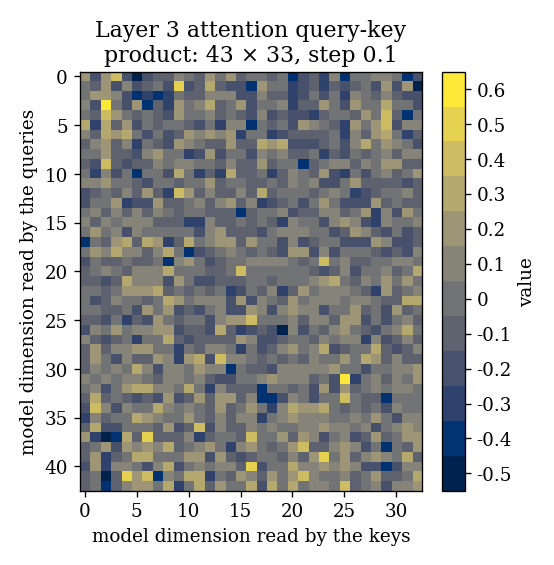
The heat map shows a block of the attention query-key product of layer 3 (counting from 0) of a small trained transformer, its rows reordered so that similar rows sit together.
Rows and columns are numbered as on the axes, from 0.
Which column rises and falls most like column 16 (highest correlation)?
20
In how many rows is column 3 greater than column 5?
19
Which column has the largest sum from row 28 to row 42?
25
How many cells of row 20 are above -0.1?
24
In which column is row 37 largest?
6
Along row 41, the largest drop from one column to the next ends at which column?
7
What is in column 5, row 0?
-0.5
